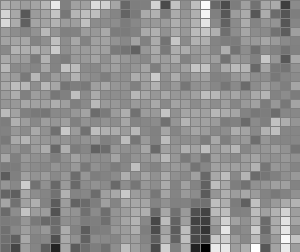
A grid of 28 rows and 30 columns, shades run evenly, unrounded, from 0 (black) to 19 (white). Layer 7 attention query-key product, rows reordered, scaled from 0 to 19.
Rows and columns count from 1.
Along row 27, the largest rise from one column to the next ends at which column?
22
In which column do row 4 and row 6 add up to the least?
29
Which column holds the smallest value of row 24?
21
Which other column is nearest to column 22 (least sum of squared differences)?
17
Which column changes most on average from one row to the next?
3
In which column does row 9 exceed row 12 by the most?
8
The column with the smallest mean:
6
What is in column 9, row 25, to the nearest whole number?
9
